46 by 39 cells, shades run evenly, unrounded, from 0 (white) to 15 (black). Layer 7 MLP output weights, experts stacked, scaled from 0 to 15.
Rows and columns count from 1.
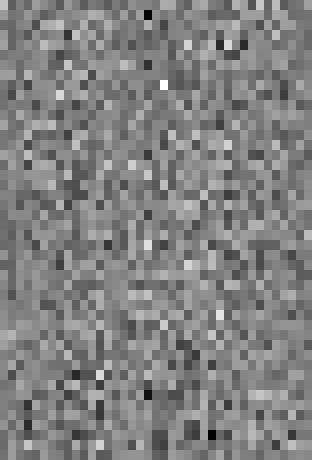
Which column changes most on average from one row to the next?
19
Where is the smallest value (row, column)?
9, 21
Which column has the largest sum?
8
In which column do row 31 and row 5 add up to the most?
31
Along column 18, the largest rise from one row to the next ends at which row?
29
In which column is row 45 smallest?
13
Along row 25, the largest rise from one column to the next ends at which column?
20
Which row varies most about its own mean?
44
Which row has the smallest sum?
17
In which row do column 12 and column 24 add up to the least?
27
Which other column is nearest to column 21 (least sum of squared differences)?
5
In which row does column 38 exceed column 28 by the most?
32
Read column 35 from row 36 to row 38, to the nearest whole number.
6 7 9
